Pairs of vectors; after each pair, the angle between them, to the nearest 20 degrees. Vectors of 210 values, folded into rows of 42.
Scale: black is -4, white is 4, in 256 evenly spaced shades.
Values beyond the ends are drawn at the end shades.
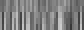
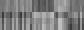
40 degrees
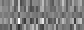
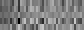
160 degrees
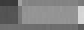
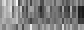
140 degrees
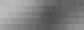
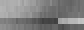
40 degrees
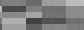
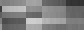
160 degrees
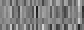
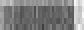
100 degrees
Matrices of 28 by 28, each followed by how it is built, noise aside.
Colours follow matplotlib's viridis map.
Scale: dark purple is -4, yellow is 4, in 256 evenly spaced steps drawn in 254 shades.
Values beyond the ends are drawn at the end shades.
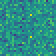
repeating rows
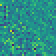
lower triangular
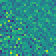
lower triangular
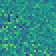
lower triangular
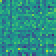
blocks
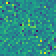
block diagonal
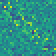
banded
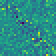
banded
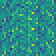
repeating rows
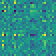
low rank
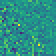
lower triangular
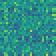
blocks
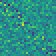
banded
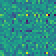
low rank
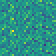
repeating rows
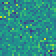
block diagonal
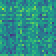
blocks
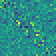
banded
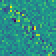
banded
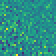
lower triangular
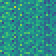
repeating rows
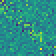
banded
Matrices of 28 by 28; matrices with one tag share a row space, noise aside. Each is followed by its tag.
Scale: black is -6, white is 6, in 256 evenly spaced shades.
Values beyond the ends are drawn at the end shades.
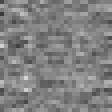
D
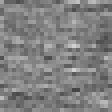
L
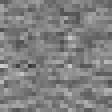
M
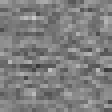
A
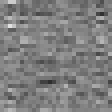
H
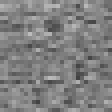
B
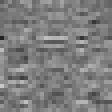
D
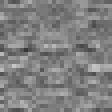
D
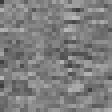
M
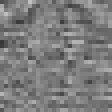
M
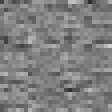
M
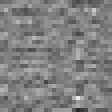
B
